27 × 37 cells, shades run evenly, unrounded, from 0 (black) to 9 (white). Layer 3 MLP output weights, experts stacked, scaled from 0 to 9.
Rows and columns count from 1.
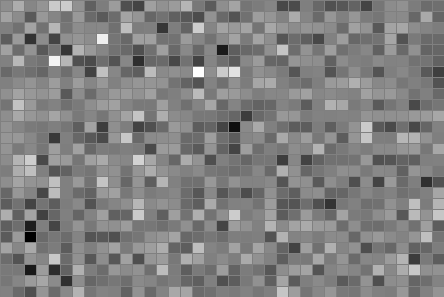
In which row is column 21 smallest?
11
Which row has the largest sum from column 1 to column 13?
15
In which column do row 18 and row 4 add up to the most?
9
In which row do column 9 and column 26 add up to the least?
12
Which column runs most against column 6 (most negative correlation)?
24
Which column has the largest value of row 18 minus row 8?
37
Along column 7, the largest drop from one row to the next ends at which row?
6
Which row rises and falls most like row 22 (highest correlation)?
25
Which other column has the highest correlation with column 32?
36
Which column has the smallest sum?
8
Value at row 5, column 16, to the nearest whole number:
5
